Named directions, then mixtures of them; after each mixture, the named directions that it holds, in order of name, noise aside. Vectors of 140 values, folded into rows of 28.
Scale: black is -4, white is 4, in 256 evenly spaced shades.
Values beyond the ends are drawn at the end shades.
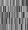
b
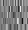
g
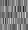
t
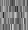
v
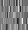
g.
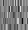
g.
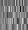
g, t.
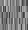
b.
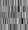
g, t.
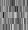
v.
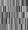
b.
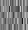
g, v.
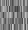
g, v.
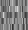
g, v.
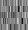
g, t.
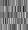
t.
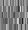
b, g.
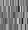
b, g.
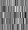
t, v.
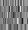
g.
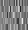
g.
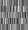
g, t.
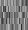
b, v.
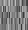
b.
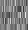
b, t.
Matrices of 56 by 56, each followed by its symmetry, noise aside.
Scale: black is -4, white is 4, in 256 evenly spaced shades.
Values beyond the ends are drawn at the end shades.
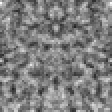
mirrored left to right.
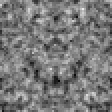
mirrored left to right.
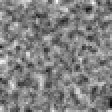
no symmetry.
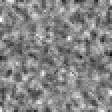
same after a half turn.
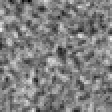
antisymmetric.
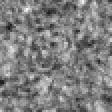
antisymmetric.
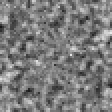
same after a half turn.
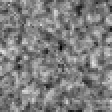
no symmetry.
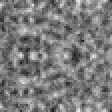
mirrored top to bottom.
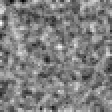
antisymmetric.
